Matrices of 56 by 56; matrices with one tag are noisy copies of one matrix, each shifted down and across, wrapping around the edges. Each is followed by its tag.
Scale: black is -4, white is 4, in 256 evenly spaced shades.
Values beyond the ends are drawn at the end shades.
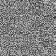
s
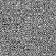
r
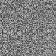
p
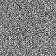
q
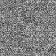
s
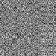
p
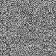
r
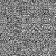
s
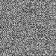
r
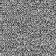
r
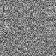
p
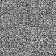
s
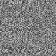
q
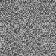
p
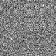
p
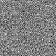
r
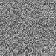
p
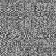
q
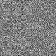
r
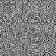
q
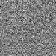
p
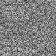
p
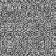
q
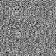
q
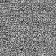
s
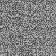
s
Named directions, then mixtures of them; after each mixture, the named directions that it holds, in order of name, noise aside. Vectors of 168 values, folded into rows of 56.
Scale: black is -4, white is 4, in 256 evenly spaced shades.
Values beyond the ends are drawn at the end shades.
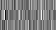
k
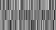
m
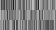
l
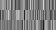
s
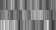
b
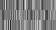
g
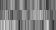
b.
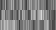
b, k.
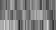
b.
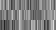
b, m.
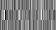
k.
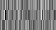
k, m.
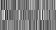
k, l.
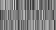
l, m.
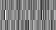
k, m.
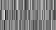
g, k.
